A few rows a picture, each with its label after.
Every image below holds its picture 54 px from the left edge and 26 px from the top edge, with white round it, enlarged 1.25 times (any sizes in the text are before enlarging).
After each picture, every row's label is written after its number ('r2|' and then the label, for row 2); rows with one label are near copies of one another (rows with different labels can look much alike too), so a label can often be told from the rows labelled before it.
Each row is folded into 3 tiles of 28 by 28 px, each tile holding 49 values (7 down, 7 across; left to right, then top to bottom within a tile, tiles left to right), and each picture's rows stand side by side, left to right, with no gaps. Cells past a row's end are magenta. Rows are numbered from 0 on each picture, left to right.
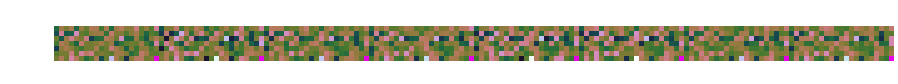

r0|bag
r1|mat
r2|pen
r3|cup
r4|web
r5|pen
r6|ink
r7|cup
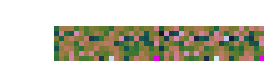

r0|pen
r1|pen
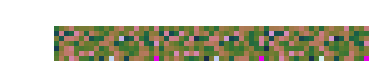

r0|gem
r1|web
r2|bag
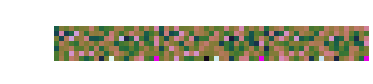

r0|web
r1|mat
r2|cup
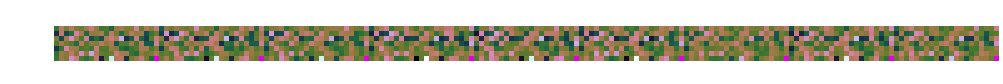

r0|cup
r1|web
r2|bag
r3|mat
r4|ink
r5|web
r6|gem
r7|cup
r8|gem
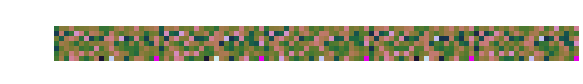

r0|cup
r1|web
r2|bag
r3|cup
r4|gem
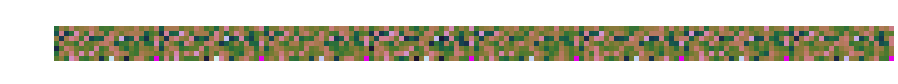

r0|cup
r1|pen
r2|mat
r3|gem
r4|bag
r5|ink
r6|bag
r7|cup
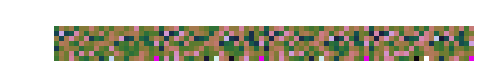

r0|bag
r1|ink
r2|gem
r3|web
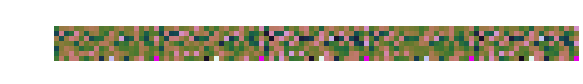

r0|cup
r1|web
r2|pen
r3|ink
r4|pen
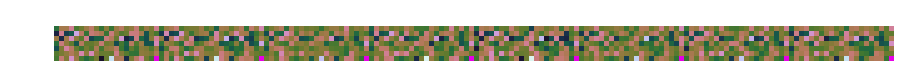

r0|mat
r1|pen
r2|ink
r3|web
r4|pen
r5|gem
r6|gem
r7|pen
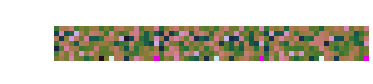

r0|mat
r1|gem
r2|bag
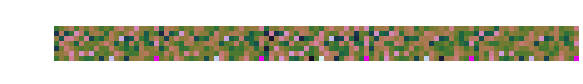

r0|gem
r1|pen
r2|cup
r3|bag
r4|bag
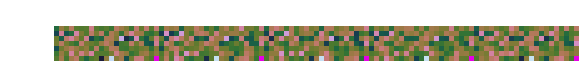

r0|web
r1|bag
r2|pen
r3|bag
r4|web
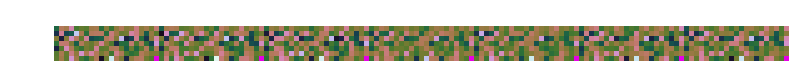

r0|mat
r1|pen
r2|gem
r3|ink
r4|bag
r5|cup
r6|web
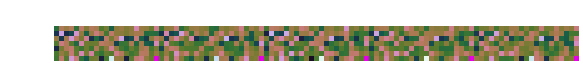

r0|bag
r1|ink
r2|bag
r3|bag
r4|mat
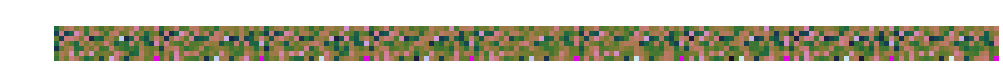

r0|gem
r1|ink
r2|gem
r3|ink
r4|bag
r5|pen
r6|ink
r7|ink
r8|pen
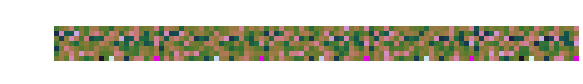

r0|mat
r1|bag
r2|gem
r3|ink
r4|web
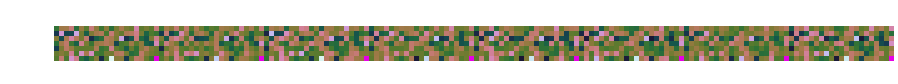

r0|bag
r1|gem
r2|bag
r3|mat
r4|ink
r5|ink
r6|cup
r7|gem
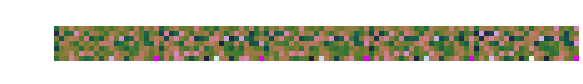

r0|gem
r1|web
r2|web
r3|cup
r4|bag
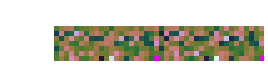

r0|pen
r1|pen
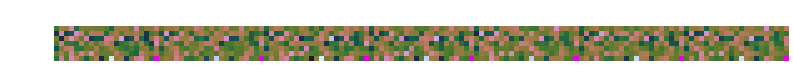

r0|ink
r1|bag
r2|web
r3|cup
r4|bag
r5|mat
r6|bag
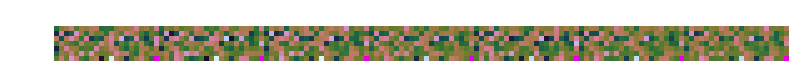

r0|cup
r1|web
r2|bag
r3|web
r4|ink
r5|bag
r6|bag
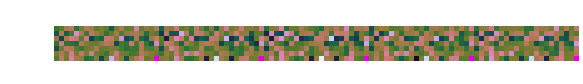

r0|ink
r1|mat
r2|ink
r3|web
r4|ink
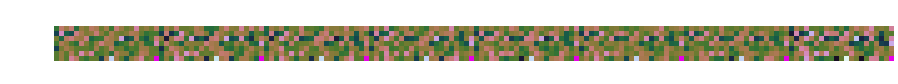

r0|bag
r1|cup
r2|ink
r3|ink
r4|web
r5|mat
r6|web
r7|mat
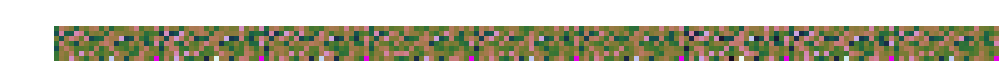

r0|bag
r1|bag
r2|cup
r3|web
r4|cup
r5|cup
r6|cup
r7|bag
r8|bag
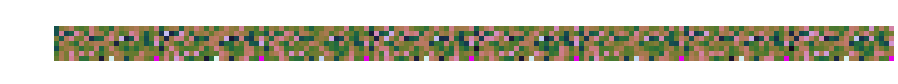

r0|web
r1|bag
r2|gem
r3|ink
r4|gem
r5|pen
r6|web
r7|gem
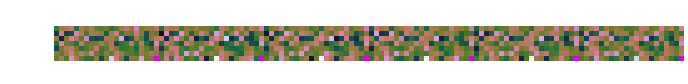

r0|ink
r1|pen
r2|pen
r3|bag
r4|cup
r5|gem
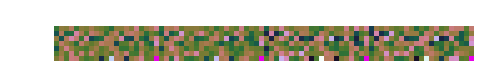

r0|ink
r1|mat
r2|cup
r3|web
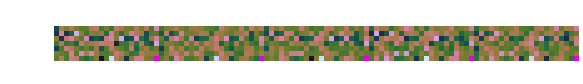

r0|web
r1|cup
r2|web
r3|bag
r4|cup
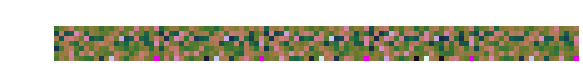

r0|gem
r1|ink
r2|mat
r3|mat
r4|ink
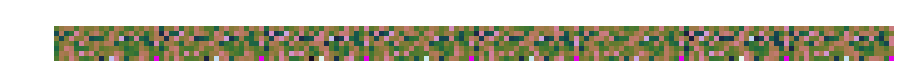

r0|pen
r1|pen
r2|web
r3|bag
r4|ink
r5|gem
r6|pen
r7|pen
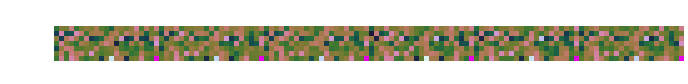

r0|ink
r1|mat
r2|ink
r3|cup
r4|pen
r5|gem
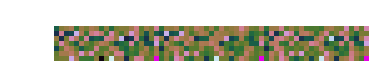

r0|mat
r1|bag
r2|gem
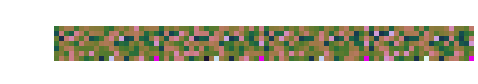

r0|ink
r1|web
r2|pen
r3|bag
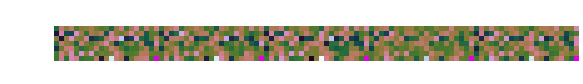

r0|pen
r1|pen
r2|pen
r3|bag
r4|cup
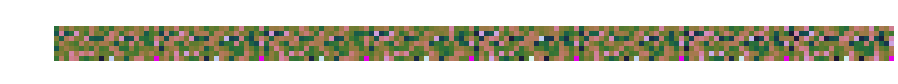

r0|web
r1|gem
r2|bag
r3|bag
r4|bag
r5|gem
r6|gem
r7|ink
